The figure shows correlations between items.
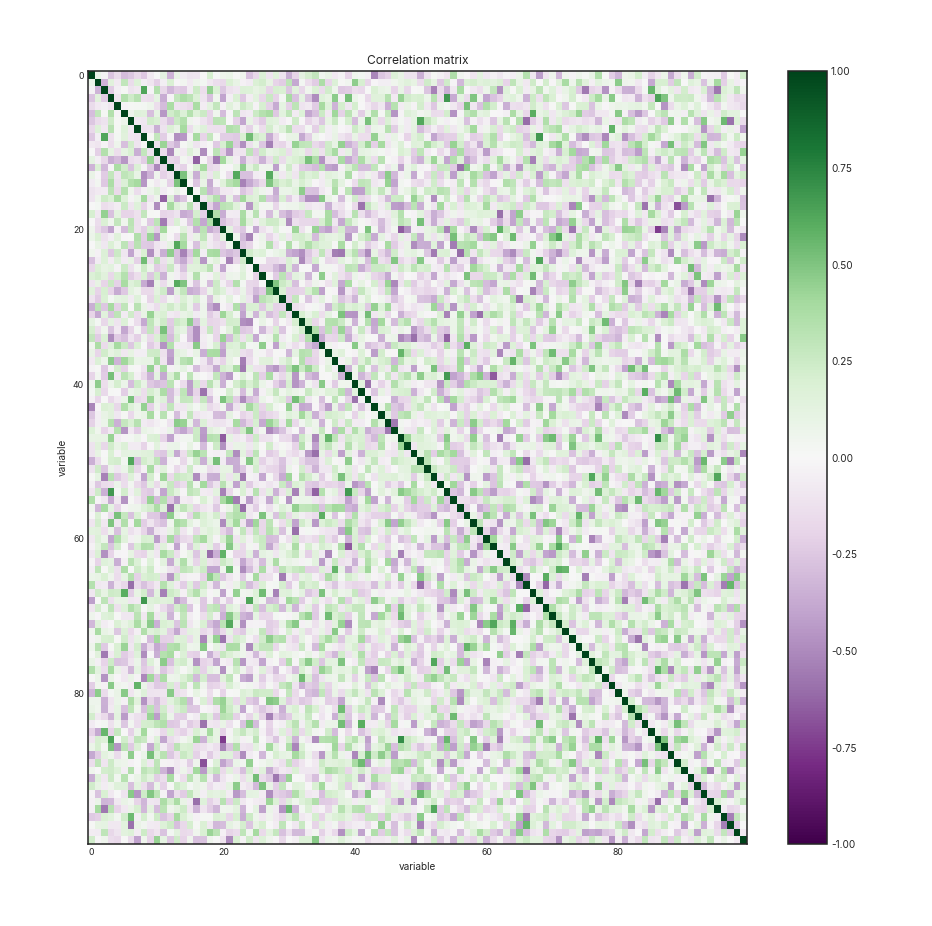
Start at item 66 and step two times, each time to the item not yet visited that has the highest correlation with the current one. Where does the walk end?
44
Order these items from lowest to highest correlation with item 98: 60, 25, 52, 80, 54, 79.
52, 79, 54, 80, 60, 25
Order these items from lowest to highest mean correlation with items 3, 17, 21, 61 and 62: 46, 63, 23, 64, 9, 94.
23, 46, 94, 63, 9, 64
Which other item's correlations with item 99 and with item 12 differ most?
10
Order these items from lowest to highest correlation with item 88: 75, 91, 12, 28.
12, 75, 91, 28
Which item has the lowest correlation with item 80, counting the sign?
56
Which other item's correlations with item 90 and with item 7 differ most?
93
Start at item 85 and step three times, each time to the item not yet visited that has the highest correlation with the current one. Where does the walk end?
68
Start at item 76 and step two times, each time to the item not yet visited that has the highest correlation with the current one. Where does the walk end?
95
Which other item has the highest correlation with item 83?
55
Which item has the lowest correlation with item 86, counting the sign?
20
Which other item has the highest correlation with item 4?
57
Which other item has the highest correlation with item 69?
65
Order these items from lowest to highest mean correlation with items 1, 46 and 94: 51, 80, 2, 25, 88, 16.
2, 88, 16, 25, 51, 80
